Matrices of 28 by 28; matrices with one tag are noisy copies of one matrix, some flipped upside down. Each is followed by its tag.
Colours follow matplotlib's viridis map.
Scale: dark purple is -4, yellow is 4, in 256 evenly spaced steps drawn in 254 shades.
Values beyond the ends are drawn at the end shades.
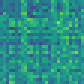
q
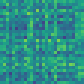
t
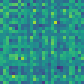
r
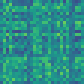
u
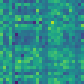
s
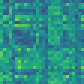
s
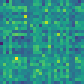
u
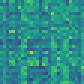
q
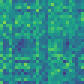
s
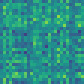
u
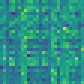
q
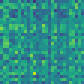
r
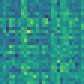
q
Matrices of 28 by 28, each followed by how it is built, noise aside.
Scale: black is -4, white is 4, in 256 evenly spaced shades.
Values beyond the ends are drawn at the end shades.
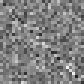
diagonal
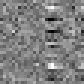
low rank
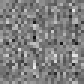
low rank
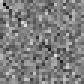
diagonal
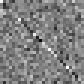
diagonal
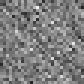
Toeplitz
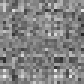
low rank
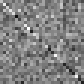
diagonal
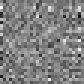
low rank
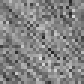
Toeplitz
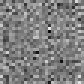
low rank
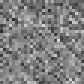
Toeplitz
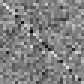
diagonal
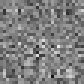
low rank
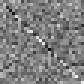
diagonal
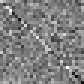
diagonal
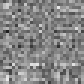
low rank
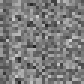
repeating rows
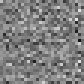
low rank
